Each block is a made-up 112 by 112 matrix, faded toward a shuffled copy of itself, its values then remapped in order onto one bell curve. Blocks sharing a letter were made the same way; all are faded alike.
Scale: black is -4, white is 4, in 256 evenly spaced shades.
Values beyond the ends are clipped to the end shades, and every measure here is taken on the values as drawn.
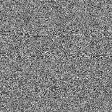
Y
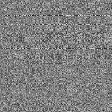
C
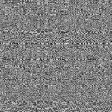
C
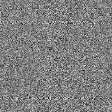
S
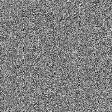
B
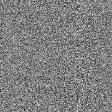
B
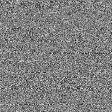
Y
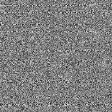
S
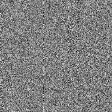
B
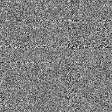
S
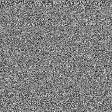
Y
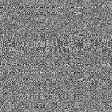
C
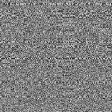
C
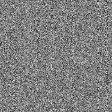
B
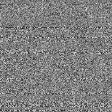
S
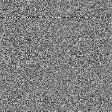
S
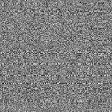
C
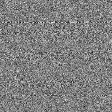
Y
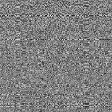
C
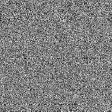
Y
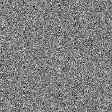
B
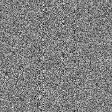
B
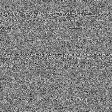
Y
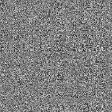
S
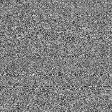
Y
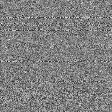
Y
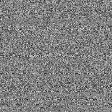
Y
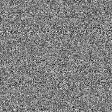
Y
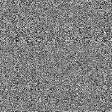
S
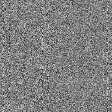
B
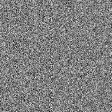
B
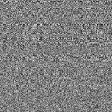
C
